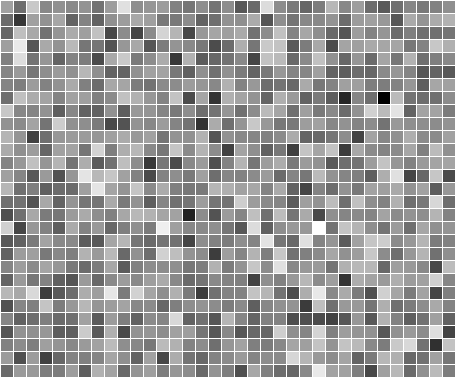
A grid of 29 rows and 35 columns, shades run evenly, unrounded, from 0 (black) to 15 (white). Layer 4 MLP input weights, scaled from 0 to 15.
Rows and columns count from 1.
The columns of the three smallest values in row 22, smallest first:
27, 20, 6
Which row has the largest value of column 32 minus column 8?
5
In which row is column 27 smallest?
8
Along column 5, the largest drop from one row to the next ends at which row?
14
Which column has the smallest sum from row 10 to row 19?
15
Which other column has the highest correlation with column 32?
35
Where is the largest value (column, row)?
25, 18
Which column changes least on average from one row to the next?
33
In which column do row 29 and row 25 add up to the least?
29
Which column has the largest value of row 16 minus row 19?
34
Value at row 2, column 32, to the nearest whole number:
10
